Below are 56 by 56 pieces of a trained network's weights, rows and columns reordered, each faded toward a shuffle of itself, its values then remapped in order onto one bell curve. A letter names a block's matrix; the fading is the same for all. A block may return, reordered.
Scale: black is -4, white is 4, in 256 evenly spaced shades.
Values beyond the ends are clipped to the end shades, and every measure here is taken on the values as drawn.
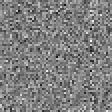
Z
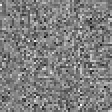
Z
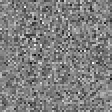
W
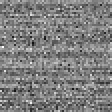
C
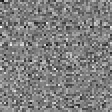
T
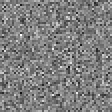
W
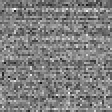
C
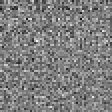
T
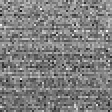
C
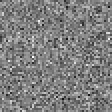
W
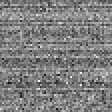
C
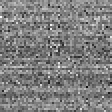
C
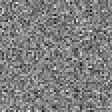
W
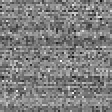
C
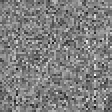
Z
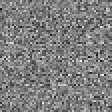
T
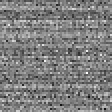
C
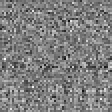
T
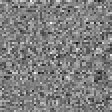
T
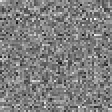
T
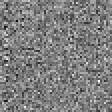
Z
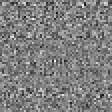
T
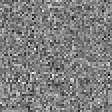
W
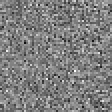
Z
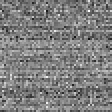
C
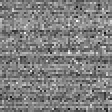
C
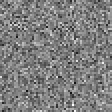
Z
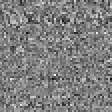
T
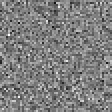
W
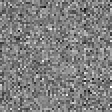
Z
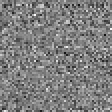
T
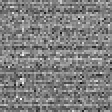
C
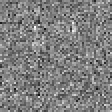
W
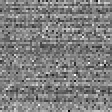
C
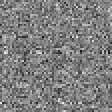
T
